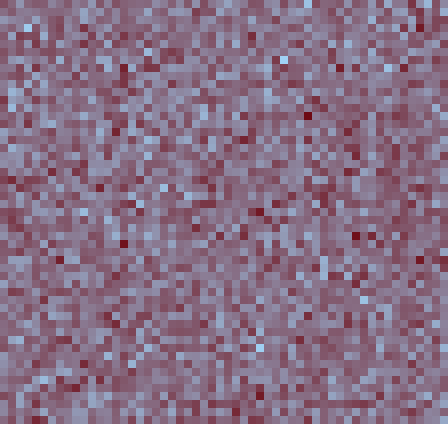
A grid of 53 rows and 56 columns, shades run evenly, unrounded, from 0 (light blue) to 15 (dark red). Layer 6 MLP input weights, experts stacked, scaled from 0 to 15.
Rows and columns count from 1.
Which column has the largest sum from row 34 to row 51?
16
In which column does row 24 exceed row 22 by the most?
13
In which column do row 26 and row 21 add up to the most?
35
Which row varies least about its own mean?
47
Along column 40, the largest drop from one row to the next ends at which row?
26
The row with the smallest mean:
12
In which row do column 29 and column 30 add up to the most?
51
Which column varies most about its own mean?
33
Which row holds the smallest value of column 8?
8
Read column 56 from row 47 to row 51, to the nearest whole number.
7 9 9 5 4
